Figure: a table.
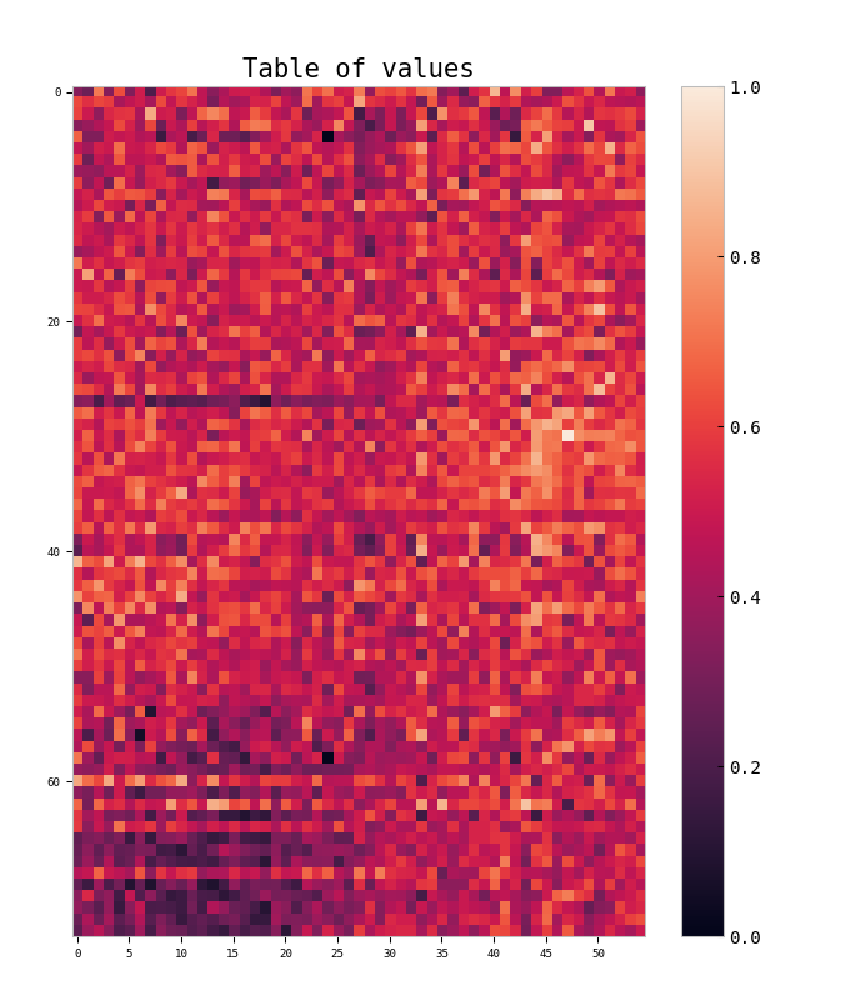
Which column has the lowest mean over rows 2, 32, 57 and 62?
27
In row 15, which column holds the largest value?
0
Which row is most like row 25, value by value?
5
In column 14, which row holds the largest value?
62
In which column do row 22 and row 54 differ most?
7
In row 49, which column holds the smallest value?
33
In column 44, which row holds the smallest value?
63
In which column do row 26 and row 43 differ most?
50
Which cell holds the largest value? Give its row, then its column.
30, 47
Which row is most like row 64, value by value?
52
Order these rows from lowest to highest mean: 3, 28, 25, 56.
56, 3, 25, 28
